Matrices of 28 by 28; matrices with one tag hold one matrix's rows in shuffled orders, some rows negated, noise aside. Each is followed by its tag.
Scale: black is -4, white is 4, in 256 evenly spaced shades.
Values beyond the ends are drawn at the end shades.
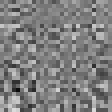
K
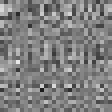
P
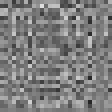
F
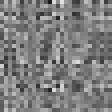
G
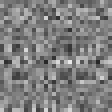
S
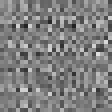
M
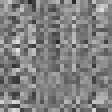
K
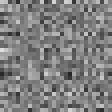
P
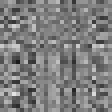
K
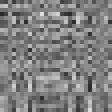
F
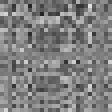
F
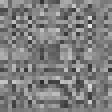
F
